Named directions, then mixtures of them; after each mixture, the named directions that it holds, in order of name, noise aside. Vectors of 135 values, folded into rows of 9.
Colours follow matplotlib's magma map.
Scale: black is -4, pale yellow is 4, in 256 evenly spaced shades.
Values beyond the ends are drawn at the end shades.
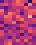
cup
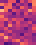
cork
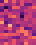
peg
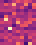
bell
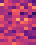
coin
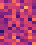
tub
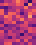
cup.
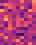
bell, cork, cup.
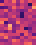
bell, cork, peg.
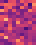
bell, cork.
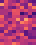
coin.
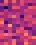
peg.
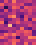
peg, tub.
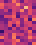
tub.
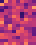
coin, peg.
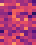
coin, tub.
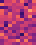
cork, cup, peg.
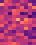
coin.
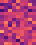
cork, tub.
